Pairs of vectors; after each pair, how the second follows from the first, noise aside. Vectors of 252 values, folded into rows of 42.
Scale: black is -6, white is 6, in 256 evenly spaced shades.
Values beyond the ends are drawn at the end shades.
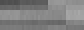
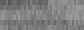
shrunk.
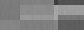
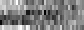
reversed, negated, scaled up.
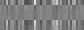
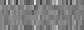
partly zeroed.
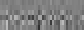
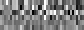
reversed, negated, scaled up.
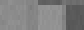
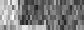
reversed, negated, scaled up.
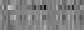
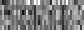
wrapped around, negated, scaled up.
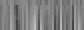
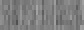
wrapped around, negated, shrunk.
